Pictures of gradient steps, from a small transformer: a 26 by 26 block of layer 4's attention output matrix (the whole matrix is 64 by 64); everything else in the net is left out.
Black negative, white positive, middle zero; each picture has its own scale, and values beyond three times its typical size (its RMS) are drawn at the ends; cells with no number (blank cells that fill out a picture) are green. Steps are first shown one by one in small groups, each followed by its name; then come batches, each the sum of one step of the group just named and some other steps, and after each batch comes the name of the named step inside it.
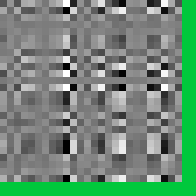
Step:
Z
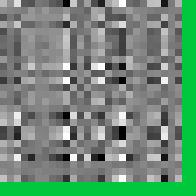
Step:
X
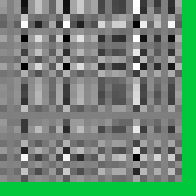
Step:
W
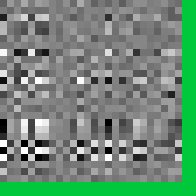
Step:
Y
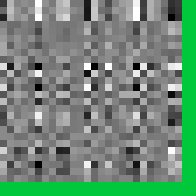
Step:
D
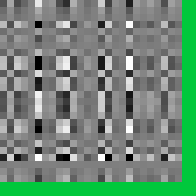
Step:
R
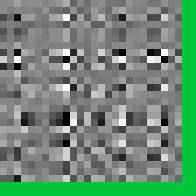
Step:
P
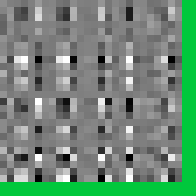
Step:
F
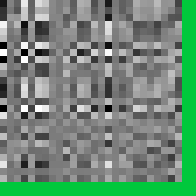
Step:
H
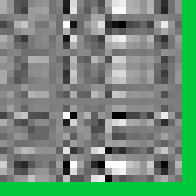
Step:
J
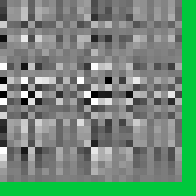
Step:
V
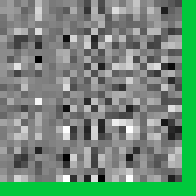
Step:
F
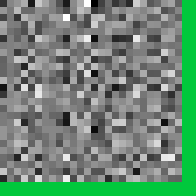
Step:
P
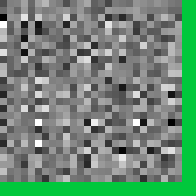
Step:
H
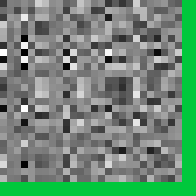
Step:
H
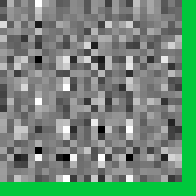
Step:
R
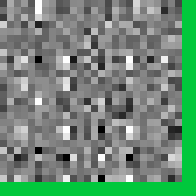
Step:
F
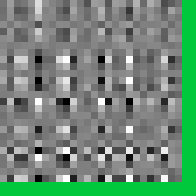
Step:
F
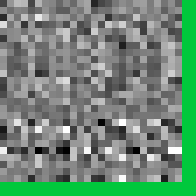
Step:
X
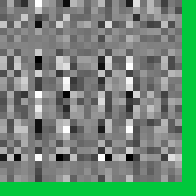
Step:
R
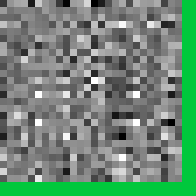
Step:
X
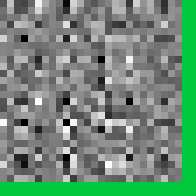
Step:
J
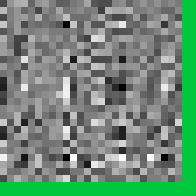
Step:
X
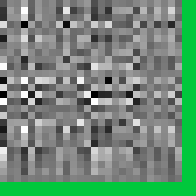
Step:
V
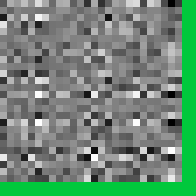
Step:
Y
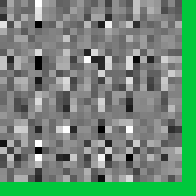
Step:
R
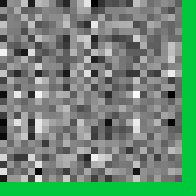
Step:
Y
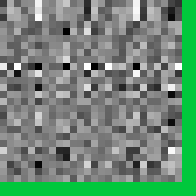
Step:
D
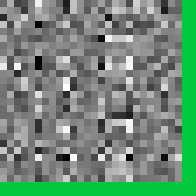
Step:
R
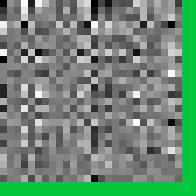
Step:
H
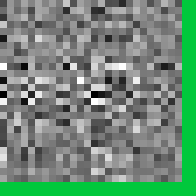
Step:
V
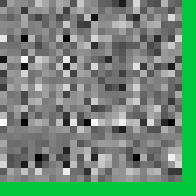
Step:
W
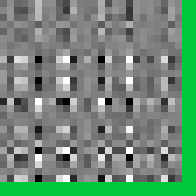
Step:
F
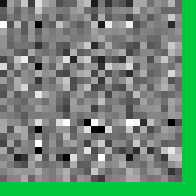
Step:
R
